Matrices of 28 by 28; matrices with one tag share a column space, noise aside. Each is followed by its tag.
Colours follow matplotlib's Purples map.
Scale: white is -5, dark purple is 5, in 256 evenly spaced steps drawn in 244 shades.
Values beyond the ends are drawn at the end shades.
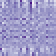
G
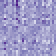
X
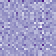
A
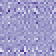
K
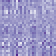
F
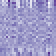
G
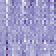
X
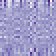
G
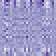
G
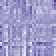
F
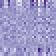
G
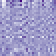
G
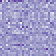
A
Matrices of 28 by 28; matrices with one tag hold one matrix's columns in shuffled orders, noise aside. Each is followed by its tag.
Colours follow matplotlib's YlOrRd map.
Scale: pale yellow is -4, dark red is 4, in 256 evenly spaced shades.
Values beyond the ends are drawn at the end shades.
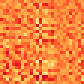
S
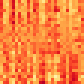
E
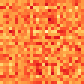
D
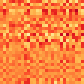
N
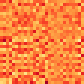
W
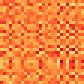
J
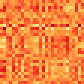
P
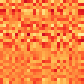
N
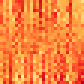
E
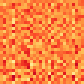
S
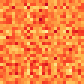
D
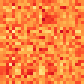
D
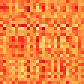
P
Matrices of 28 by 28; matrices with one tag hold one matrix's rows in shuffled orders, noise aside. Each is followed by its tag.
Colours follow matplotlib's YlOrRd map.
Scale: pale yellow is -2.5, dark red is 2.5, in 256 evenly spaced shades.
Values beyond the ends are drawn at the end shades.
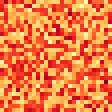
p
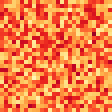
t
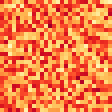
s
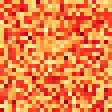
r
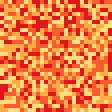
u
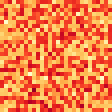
u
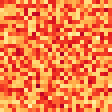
u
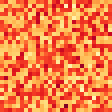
u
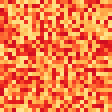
s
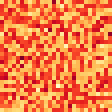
s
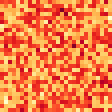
u
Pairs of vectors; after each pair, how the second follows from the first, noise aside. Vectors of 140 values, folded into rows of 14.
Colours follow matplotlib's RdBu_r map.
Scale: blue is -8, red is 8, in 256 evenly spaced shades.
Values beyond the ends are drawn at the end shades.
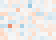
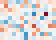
reversed, scaled up.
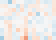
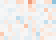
reversed, partly zeroed.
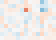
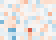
reversed.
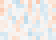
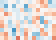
reversed, scaled up.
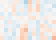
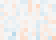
shrunk.
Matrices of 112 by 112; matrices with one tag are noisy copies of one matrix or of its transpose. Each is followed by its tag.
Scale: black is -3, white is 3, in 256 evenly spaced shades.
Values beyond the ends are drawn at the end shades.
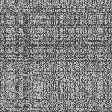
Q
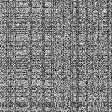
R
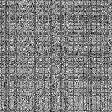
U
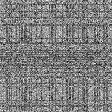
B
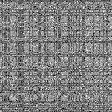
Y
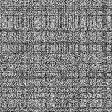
R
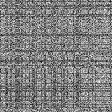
U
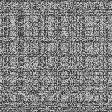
Y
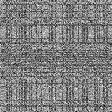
B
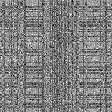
B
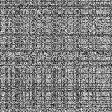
U
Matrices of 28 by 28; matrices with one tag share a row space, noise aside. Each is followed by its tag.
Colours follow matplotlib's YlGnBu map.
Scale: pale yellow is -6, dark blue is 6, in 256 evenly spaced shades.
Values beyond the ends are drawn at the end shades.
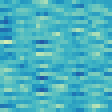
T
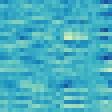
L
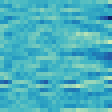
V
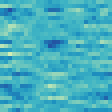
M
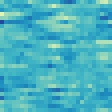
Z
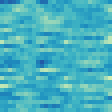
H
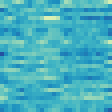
H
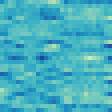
H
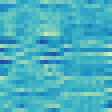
H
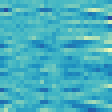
V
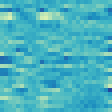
H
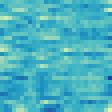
H
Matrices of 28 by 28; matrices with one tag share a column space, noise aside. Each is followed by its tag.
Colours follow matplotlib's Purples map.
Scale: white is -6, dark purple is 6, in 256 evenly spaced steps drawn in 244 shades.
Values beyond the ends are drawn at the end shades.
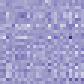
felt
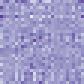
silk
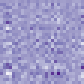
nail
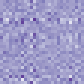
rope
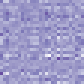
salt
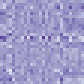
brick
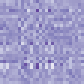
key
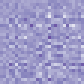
felt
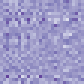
rope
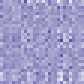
silk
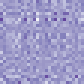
rope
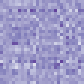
key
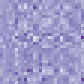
brick
